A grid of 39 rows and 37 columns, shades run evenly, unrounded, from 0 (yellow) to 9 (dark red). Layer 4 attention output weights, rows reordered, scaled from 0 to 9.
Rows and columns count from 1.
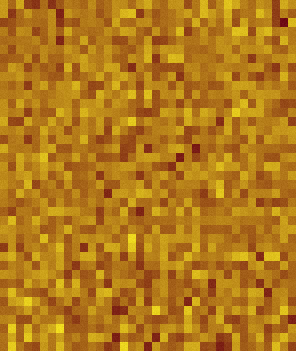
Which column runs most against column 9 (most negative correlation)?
6
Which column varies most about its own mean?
8
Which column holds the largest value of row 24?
18
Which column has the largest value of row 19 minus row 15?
22
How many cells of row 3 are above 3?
32
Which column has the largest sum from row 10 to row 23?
14
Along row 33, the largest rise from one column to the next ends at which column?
34
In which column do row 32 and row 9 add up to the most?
33
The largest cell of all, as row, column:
3, 36
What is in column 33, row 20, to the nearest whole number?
6
